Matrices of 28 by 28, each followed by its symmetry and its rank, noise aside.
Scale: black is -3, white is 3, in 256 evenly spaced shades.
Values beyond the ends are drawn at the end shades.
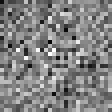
symmetric, rank eight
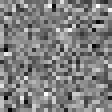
antisymmetric, rank eight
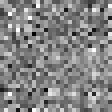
symmetric, rank eight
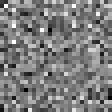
no symmetry, rank seven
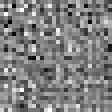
antisymmetric, rank six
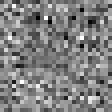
no symmetry, rank six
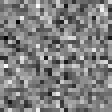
antisymmetric, rank eight
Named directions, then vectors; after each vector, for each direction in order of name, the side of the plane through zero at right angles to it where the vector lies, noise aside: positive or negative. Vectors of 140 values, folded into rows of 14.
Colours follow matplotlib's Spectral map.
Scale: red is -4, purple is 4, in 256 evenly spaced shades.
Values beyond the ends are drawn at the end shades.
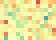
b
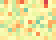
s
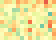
positive, positive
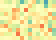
negative, negative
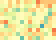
positive, positive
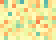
positive, negative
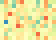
negative, positive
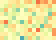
positive, positive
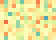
positive, negative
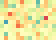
negative, positive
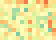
positive, positive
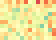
positive, positive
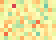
positive, negative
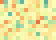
positive, negative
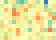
negative, negative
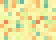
positive, negative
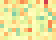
positive, positive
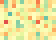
positive, negative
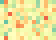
negative, positive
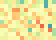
negative, negative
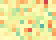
positive, positive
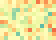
positive, positive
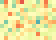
negative, positive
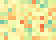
negative, negative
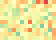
positive, positive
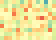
negative, negative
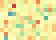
positive, negative
